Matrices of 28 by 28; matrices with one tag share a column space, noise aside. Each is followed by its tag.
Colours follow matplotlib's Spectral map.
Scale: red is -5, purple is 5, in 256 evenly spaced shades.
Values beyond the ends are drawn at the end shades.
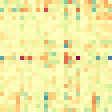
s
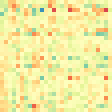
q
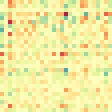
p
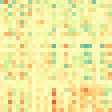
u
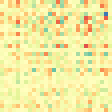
p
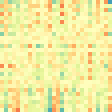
u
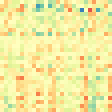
q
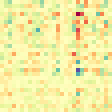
p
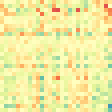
q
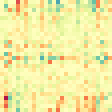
s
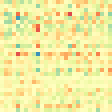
p
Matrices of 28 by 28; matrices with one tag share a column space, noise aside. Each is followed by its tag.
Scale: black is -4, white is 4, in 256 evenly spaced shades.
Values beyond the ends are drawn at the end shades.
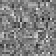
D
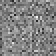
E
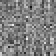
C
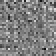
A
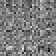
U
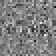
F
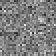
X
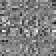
F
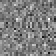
D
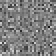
U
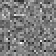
E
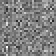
U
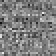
D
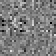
F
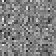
X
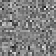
U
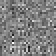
U
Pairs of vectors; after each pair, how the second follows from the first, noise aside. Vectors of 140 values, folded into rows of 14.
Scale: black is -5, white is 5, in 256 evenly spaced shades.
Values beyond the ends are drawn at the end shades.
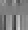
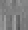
negated, shrunk.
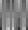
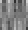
reversed, negated.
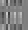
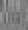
wrapped around, shrunk.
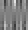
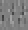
wrapped around, partly zeroed.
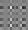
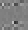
wrapped around, partly zeroed.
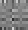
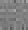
reversed, negated, shrunk.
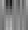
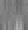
reversed, negated, shrunk.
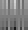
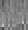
wrapped around, negated, shrunk.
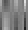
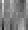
reversed, negated.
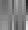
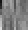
reversed, negated.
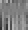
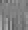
negated, shrunk.
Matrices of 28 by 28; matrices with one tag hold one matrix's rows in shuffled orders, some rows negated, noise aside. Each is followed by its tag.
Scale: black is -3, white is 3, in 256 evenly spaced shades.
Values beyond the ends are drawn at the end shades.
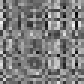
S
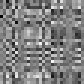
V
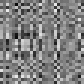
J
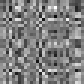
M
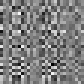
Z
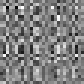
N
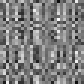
N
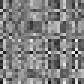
S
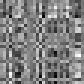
M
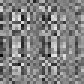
Z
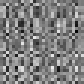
N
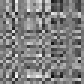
V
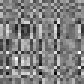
J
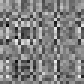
J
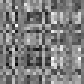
V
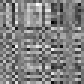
V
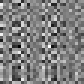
Z
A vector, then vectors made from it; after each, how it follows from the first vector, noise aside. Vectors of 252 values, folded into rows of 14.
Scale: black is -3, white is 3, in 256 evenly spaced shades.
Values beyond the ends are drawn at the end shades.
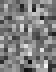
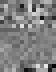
partly zeroed.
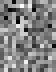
wrapped around.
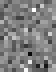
negated, partly zeroed.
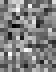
wrapped around.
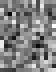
wrapped around.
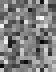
wrapped around.
